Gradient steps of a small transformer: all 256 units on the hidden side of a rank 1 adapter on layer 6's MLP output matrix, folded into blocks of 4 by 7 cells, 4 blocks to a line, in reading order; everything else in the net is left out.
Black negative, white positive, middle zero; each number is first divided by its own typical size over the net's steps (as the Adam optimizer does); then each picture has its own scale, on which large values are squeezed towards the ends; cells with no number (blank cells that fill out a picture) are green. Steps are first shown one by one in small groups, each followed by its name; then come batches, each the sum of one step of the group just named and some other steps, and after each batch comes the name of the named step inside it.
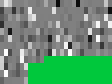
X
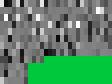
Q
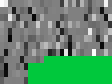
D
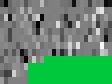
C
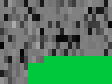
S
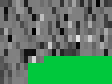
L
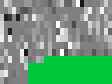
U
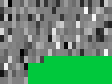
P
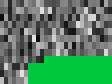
P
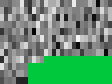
L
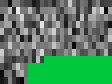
P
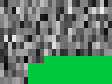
C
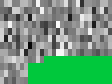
U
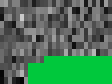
D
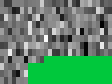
C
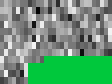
X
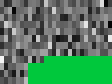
S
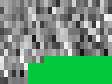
X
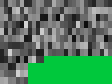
C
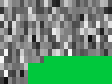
X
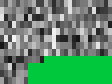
S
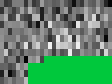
C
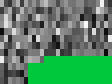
Q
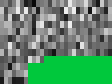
L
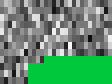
U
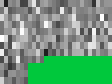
Q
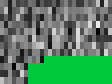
P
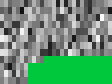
X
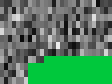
L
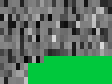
C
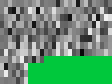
X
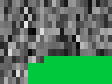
L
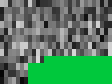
D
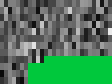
Q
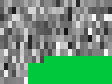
X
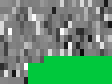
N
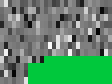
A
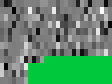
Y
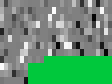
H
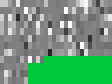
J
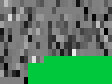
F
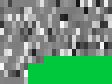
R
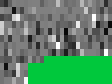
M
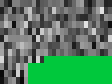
Y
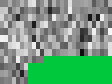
N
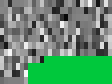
R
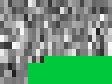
A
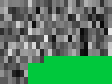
F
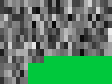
N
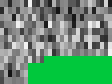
R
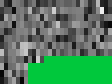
Y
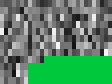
M
